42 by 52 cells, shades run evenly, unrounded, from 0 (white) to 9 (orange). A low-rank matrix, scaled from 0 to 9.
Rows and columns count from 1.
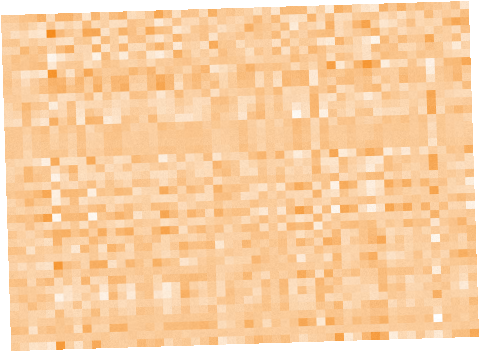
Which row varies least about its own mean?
41
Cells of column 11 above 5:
9
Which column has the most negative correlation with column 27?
48
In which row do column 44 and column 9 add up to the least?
14
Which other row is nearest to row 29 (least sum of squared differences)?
38
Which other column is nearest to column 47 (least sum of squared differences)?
39
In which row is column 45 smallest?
19
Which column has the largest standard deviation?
6
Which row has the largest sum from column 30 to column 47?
40
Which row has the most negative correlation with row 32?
7
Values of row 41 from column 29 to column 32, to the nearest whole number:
4 4 4 4
